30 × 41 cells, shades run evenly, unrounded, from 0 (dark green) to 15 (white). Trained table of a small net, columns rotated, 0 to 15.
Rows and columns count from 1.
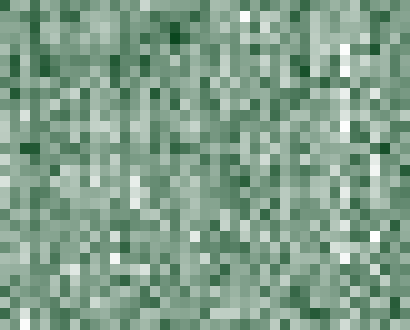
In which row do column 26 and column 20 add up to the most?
22
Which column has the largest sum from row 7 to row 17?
35
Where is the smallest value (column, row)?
18, 4
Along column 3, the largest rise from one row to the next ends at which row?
15
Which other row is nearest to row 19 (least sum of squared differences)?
12
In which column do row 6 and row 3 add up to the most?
27
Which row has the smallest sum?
14
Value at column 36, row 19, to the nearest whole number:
3
